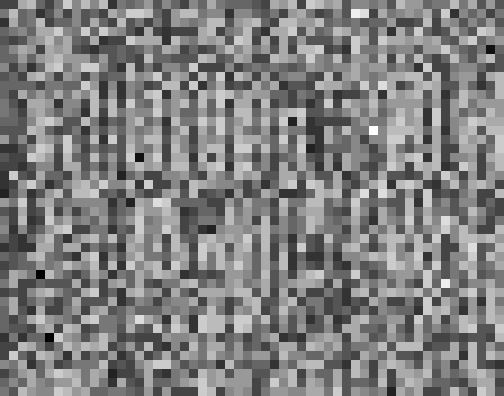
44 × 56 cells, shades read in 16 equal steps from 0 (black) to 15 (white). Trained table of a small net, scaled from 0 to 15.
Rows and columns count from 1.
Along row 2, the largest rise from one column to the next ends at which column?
40
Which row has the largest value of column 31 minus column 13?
43
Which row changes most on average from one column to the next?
18
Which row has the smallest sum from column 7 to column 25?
6
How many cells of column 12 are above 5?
24
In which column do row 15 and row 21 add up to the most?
42
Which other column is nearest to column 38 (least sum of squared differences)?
31
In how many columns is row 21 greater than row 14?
25
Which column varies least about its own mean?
1
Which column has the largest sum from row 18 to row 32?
53
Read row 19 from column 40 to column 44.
8 5 4 7 12
